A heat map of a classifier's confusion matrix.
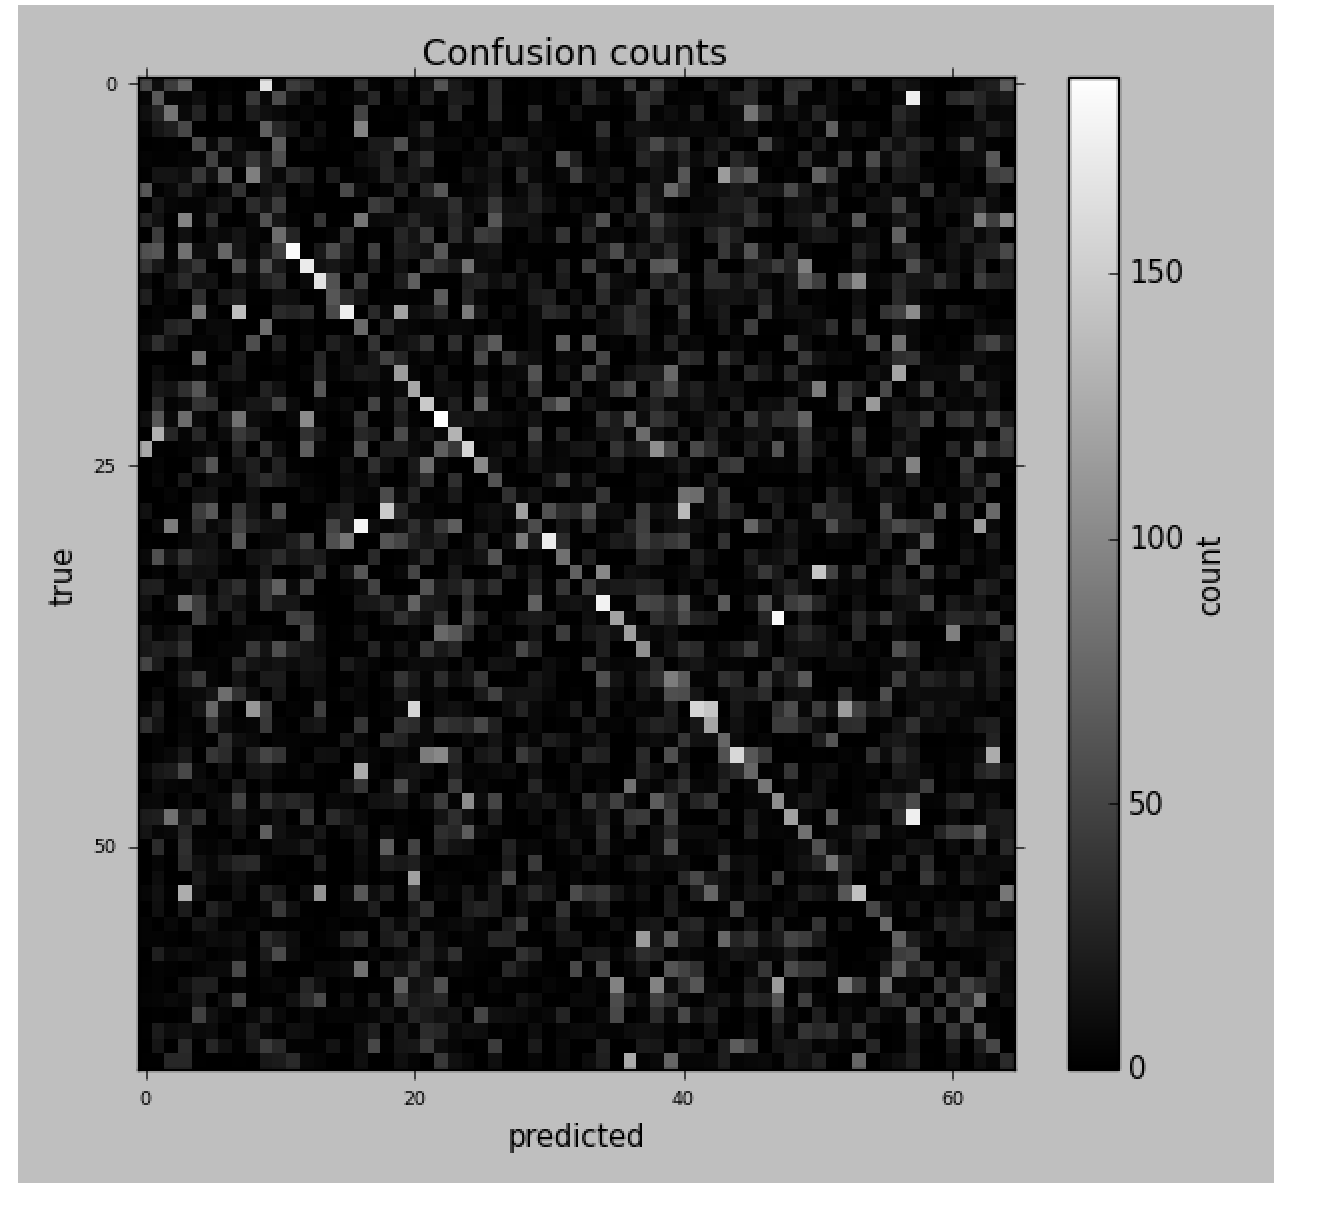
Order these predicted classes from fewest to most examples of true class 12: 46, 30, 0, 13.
30, 13, 46, 0
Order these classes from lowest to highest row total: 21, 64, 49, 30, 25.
64, 25, 49, 21, 30
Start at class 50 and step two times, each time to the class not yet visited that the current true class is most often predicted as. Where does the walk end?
4
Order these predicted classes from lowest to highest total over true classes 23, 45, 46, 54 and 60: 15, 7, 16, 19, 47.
15, 47, 7, 19, 16
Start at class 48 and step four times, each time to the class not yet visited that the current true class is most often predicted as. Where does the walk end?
37
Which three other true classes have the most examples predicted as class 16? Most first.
29, 45, 3
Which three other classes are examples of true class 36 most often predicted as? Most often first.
60, 22, 23
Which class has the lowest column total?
59
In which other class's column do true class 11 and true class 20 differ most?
50
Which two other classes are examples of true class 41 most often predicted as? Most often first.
20, 42
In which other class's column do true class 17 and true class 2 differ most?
45
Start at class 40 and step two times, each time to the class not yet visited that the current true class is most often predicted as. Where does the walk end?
43
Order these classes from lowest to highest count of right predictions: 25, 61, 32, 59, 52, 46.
52, 59, 61, 32, 46, 25
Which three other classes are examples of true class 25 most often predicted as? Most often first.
57, 21, 5
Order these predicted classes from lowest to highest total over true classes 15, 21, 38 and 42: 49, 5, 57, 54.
49, 5, 54, 57
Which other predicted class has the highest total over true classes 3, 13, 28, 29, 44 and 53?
16
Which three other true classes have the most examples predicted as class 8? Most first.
41, 6, 17
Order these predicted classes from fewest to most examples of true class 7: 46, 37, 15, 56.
56, 46, 37, 15
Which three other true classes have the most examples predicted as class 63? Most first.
44, 28, 5
